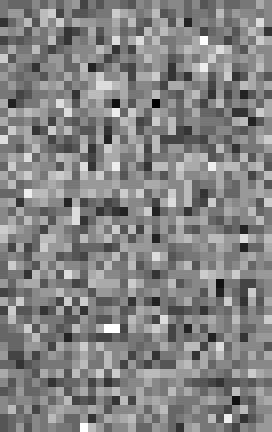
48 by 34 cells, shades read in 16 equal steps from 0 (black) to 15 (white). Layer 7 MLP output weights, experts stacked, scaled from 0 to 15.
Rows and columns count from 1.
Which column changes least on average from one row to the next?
23
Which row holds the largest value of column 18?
5
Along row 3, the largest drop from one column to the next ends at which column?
24
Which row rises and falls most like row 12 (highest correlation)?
27
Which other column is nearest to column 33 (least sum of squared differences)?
25
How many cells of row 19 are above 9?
16
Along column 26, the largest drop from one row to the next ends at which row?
6
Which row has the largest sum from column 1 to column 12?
20
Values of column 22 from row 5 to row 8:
7 7 5 3
